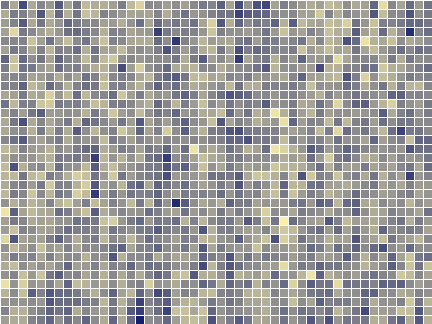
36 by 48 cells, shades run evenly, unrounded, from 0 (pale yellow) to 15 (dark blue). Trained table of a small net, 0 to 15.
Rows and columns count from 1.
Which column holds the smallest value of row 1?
43
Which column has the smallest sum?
12
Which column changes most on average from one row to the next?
2
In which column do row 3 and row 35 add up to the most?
16
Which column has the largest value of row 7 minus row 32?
1
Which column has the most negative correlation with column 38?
32
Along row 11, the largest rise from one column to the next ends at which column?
9
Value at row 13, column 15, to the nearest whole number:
7
